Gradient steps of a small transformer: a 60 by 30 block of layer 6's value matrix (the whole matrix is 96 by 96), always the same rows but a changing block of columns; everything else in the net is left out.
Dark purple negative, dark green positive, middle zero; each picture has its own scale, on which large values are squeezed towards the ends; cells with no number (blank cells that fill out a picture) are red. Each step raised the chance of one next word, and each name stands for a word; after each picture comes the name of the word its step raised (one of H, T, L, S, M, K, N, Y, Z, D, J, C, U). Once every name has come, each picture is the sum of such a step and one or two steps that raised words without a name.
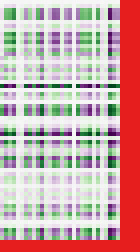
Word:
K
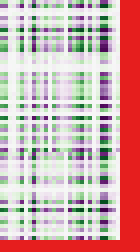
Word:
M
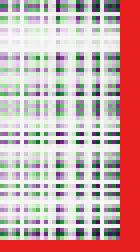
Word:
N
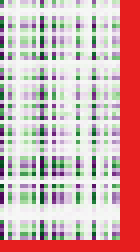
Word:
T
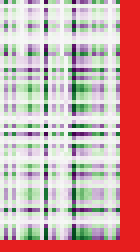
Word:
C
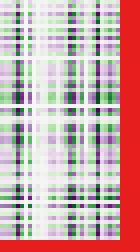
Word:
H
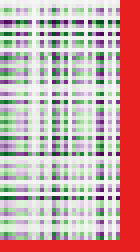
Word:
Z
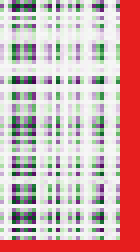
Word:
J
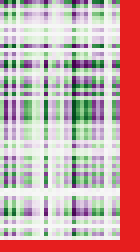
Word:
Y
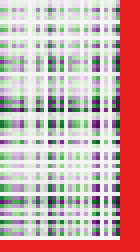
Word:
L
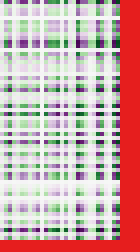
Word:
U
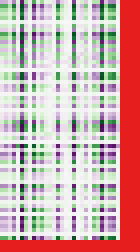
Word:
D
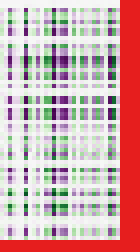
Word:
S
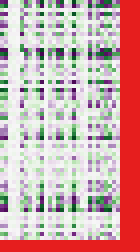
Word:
C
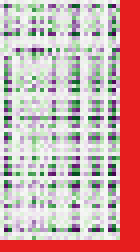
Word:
J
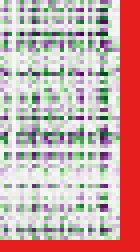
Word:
D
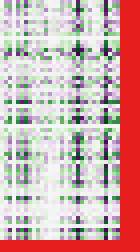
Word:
Z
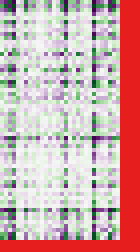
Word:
C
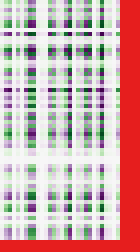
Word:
C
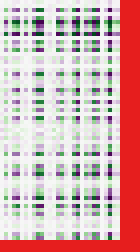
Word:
Z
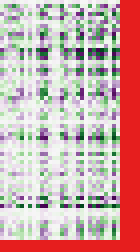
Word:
H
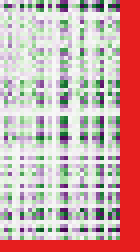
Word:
J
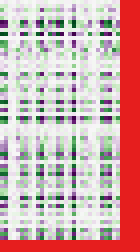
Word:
Z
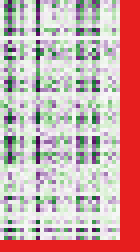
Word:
U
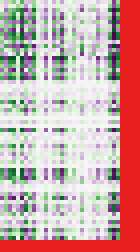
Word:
S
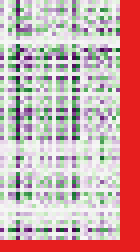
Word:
S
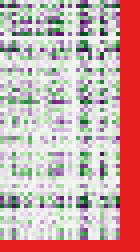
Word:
Z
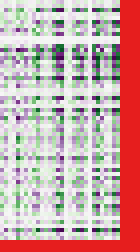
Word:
S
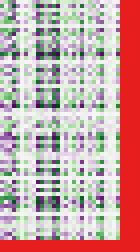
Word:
H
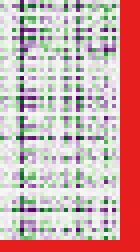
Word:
M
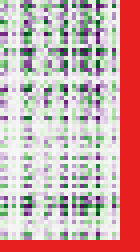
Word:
Y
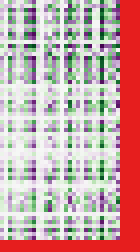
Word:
S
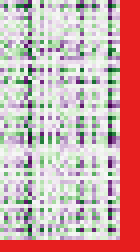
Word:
J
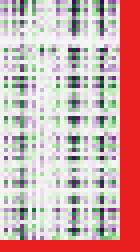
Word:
C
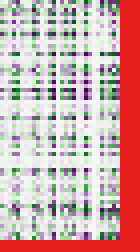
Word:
C
